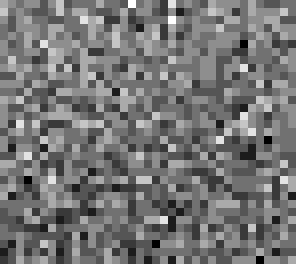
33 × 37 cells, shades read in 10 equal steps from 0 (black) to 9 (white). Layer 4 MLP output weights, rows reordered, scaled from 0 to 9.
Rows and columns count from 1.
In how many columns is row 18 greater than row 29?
18
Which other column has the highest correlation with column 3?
35
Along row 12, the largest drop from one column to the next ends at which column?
15
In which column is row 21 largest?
36
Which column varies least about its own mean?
24
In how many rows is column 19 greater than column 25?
17
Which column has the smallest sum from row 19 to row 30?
31
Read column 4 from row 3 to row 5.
6 5 6
